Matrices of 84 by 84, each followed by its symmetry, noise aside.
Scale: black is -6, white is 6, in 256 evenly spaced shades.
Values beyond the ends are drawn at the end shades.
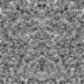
mirrored left to right.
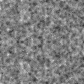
mirrored top to bottom.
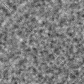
symmetric.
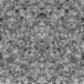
mirrored left to right.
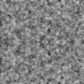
mirrored top to bottom.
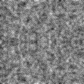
mirrored top to bottom.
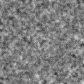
symmetric.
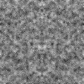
mirrored left to right.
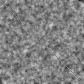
symmetric.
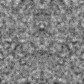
mirrored left to right.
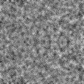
mirrored top to bottom.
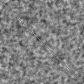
symmetric.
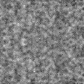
mirrored top to bottom.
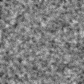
no symmetry.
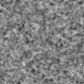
no symmetry.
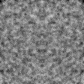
mirrored left to right.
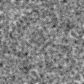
symmetric.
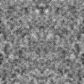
mirrored left to right.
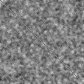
symmetric.
